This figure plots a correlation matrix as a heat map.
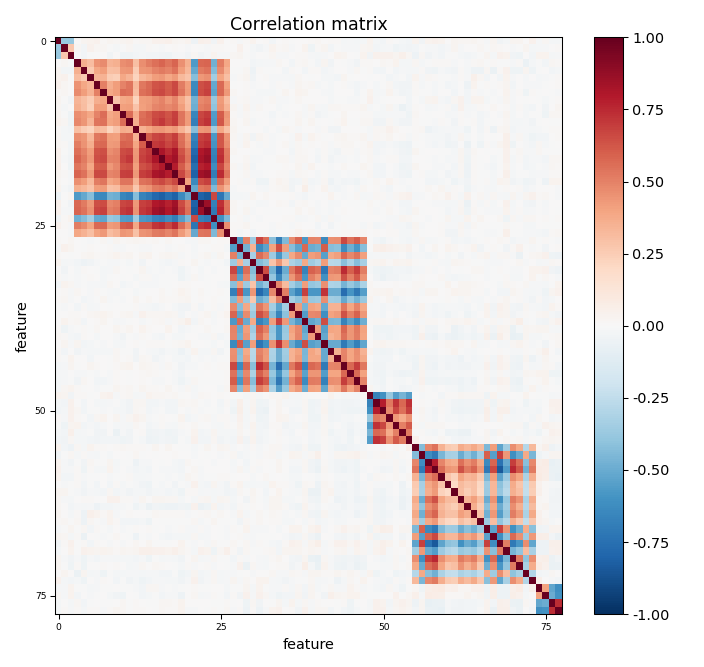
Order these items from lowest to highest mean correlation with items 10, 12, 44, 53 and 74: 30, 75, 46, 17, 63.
30, 63, 75, 46, 17
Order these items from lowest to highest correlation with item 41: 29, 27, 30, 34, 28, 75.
27, 29, 75, 30, 28, 34
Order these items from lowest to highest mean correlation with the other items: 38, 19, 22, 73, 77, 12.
38, 77, 73, 12, 19, 22
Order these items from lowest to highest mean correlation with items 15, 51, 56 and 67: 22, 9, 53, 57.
57, 53, 9, 22
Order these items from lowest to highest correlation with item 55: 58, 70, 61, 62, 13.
13, 61, 62, 70, 58
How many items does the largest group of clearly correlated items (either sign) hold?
24
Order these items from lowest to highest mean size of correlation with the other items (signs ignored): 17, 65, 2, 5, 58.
2, 65, 5, 58, 17
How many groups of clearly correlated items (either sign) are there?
6
